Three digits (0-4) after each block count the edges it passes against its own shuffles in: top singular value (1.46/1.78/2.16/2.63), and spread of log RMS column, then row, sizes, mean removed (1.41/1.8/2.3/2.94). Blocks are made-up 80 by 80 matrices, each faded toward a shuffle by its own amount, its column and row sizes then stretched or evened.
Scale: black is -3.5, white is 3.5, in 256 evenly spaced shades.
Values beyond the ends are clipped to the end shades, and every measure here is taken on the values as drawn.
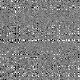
3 3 4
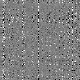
3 4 2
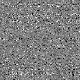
2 1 3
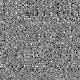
2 0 2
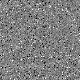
1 1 0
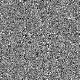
0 2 1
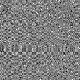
4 1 0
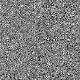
0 2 2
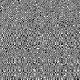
4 1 3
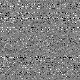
0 0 4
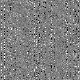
1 4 0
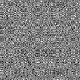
4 0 2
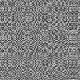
4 2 2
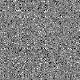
2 2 2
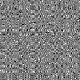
4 0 1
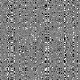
4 4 2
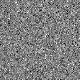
1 1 0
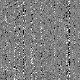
2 4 0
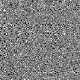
2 1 2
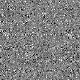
1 1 2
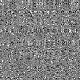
3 0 2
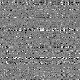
3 1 4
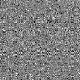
3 1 2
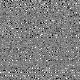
0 1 4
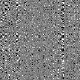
3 4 2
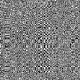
4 3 2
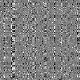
4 4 1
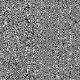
1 4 0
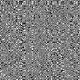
4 3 2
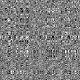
3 3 3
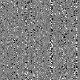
2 4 0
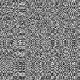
4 3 1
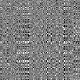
4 4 3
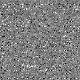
0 1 3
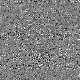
1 0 3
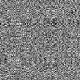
3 1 2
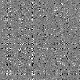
3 3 3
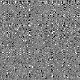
3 2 2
